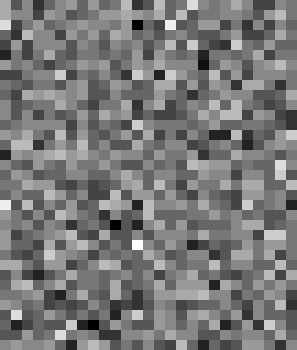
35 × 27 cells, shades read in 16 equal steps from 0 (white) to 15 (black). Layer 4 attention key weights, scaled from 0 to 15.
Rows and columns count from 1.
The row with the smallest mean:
2
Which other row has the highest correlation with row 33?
24
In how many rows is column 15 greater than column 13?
11
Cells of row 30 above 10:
5
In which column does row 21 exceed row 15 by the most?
13
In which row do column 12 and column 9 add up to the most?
33
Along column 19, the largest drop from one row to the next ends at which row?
17
